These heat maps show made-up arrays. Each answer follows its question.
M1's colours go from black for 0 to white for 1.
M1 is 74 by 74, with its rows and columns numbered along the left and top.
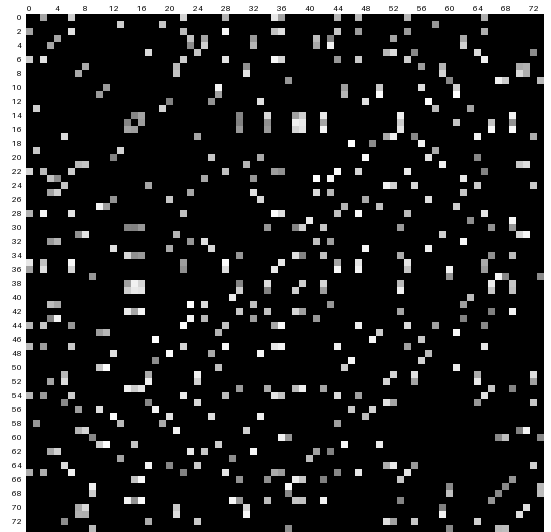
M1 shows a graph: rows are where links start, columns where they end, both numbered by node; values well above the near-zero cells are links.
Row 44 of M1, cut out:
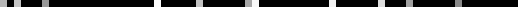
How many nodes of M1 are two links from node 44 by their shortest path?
4
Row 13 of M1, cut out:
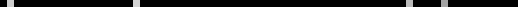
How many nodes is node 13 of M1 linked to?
4
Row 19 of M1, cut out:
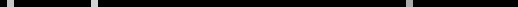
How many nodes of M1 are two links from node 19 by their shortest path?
2
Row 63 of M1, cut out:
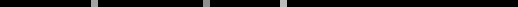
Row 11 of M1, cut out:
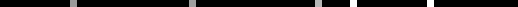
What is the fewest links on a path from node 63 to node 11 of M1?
5
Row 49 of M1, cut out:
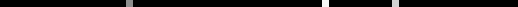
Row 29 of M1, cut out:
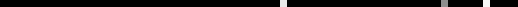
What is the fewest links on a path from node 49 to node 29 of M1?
6
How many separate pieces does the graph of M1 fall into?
2
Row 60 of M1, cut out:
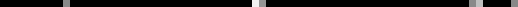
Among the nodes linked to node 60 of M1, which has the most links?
node 36
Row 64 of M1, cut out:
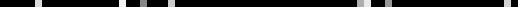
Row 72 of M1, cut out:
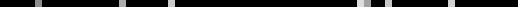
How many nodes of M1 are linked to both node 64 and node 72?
6
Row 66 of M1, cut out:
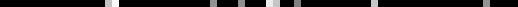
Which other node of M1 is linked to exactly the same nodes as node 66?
node 14
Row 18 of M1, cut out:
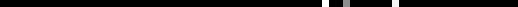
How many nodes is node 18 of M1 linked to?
3
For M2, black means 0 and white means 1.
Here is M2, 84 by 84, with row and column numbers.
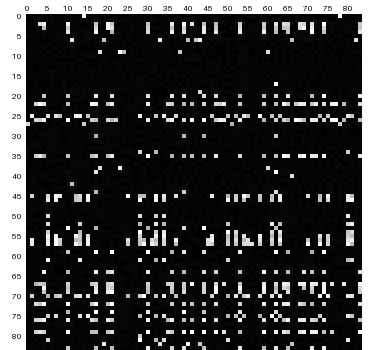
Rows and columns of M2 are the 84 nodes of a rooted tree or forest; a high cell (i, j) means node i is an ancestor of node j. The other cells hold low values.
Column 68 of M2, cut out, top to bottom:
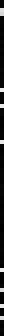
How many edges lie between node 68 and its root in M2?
9
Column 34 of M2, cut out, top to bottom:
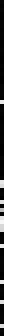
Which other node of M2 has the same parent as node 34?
5
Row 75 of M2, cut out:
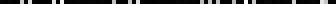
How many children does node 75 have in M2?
5
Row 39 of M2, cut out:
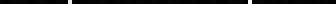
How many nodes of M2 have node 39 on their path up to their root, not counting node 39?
2
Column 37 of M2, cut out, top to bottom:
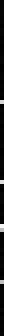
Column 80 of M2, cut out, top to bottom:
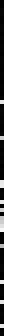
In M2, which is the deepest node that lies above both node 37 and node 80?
25
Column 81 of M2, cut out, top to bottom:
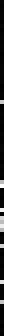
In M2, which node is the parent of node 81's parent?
52
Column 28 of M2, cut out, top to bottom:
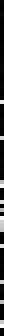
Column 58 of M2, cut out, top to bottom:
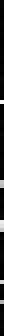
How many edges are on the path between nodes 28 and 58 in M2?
9
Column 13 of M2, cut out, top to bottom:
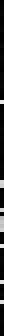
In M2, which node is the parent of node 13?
61
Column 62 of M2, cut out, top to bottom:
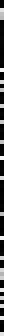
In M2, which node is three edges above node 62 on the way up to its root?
44
